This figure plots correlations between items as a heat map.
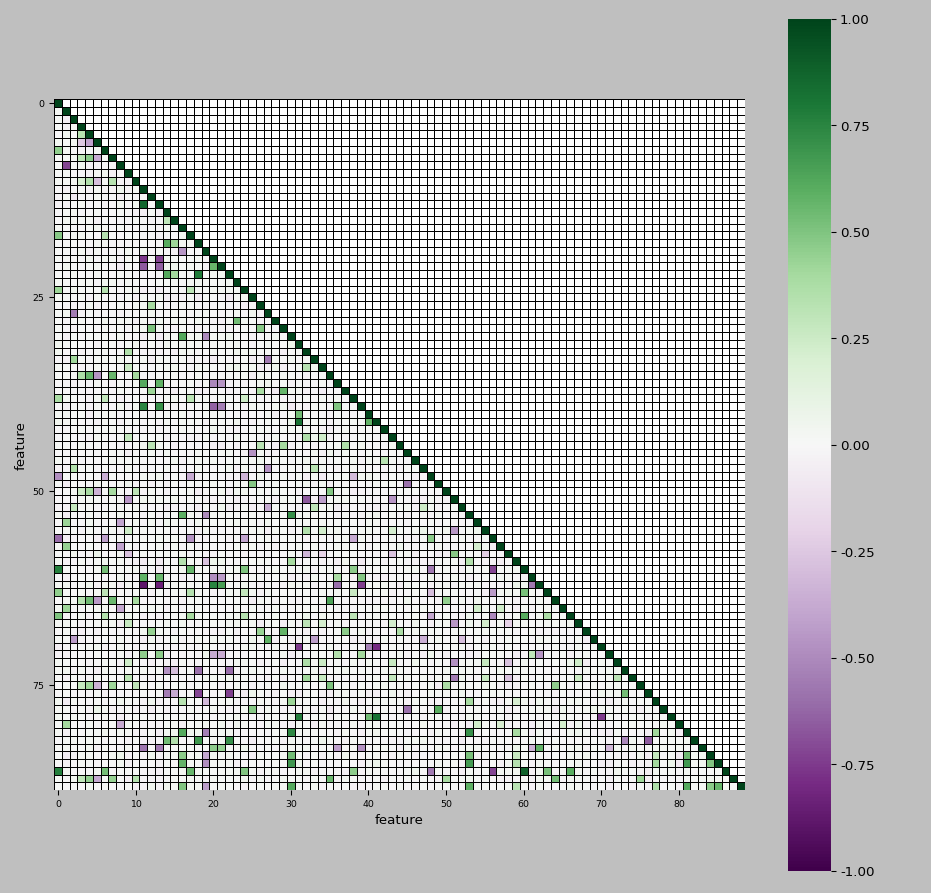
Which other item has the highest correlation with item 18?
22
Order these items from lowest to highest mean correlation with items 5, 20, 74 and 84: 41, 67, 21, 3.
3, 41, 67, 21
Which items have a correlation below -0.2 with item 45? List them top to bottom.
25, 49, 78
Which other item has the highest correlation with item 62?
20
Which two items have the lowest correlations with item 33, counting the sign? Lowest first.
27, 69
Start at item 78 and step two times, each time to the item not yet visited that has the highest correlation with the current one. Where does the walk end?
25
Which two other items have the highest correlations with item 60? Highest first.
86, 0
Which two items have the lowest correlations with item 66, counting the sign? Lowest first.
56, 48
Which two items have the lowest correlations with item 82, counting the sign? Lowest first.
76, 73
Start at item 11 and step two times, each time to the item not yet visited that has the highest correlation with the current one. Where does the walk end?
39
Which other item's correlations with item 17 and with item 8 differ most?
1
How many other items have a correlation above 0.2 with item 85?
8
